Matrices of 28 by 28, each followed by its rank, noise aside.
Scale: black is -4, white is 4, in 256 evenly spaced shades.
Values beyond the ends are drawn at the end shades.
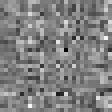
four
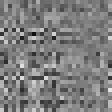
three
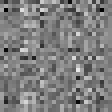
three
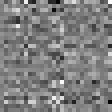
three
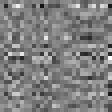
three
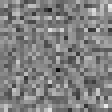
seven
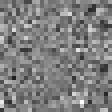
seven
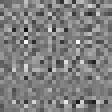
three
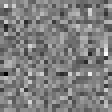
five
